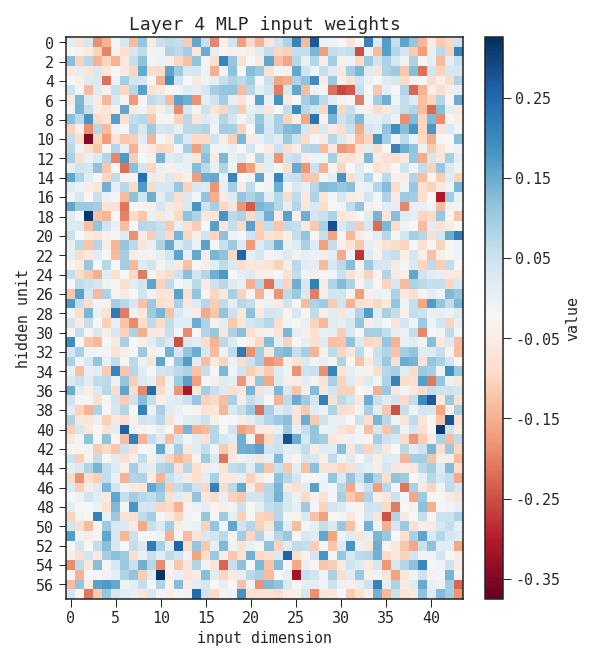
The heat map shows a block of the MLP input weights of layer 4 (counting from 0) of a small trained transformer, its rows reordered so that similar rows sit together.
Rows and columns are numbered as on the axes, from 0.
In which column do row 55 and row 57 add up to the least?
25
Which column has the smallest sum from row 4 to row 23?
39
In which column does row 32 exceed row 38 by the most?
21
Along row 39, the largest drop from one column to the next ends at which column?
43
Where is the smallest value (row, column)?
10, 2
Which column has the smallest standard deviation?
18
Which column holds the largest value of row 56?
34
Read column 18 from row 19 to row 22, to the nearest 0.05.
0.05 0 0.1 -0.1
